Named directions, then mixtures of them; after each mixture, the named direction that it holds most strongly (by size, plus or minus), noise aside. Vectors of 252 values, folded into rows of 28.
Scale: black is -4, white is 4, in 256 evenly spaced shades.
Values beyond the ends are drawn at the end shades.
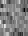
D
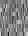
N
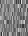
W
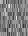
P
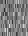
P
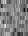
D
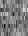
D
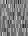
P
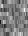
D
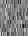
P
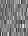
W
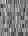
P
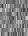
N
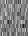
W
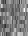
D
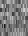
D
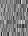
W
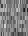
D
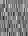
P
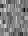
D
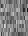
D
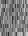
N
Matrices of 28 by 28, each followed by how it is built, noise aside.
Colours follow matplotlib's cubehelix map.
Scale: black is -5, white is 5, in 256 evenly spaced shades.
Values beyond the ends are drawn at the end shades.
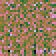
low rank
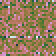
uneven rows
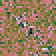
banded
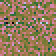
uneven rows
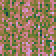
blocks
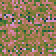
uneven rows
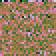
uneven rows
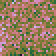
smooth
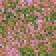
smooth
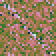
banded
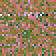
uneven rows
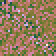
banded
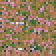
uneven rows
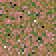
sparse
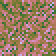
Hankel
